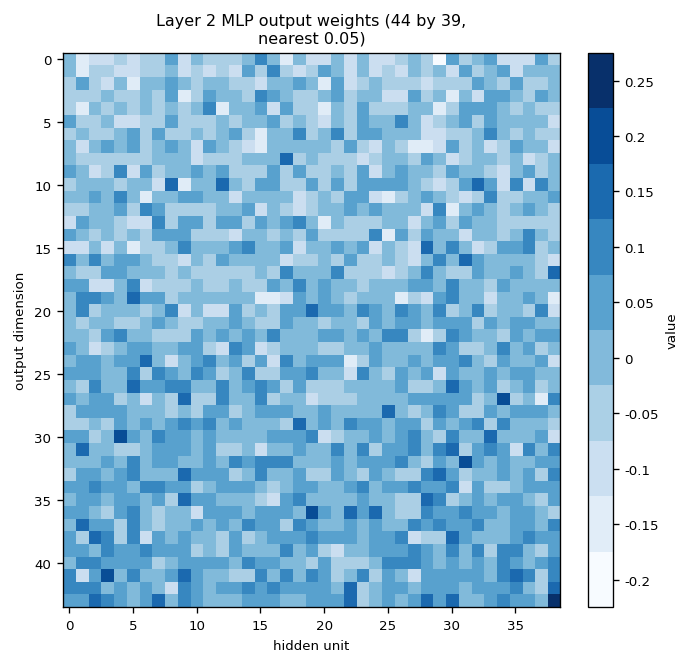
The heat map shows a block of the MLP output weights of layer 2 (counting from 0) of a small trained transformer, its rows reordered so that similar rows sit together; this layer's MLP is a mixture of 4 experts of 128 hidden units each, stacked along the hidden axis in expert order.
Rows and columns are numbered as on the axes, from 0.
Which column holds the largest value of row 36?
19
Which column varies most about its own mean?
38
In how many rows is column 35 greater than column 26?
17
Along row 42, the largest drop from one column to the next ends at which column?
23
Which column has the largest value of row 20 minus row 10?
29
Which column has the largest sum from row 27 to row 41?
9
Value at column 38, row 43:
0.25
